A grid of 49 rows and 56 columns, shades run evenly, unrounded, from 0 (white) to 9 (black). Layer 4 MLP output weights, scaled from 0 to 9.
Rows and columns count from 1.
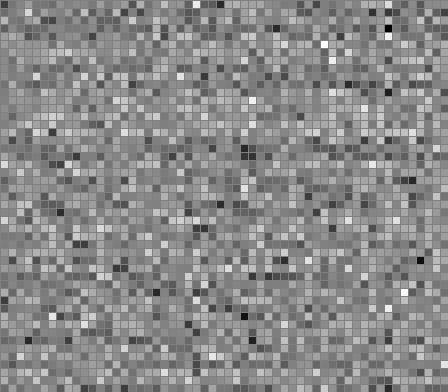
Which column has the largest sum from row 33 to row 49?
20
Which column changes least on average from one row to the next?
45
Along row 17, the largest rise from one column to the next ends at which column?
7
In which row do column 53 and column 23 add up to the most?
33
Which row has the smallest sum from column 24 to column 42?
16
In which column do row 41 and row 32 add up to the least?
36
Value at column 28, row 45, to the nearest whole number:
2
